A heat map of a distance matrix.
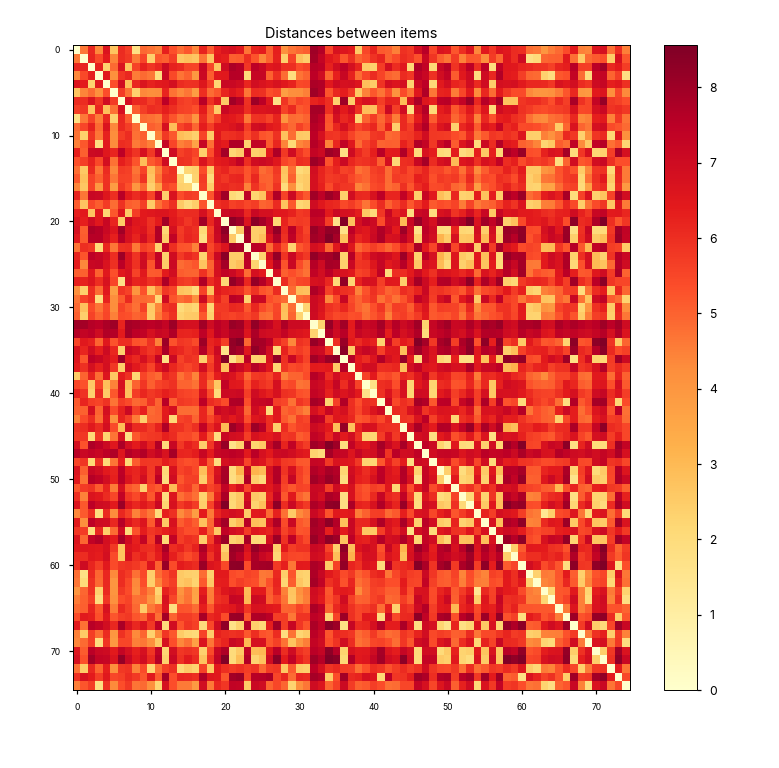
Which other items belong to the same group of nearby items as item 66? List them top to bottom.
34, 41, 60, 73
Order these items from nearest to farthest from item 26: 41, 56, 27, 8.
8, 56, 27, 41
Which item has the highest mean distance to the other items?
32
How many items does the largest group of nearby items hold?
17
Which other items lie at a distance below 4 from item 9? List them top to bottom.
13, 43, 51, 65
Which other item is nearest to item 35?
20
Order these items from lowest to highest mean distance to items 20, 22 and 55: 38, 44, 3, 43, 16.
16, 44, 38, 43, 3
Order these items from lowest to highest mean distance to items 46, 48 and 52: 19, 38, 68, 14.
19, 14, 68, 38
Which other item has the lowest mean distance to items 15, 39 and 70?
18
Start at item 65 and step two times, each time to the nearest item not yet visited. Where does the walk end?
43
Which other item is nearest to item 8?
0
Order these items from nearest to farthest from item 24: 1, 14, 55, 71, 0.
71, 55, 1, 14, 0
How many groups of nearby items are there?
10
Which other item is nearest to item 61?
1
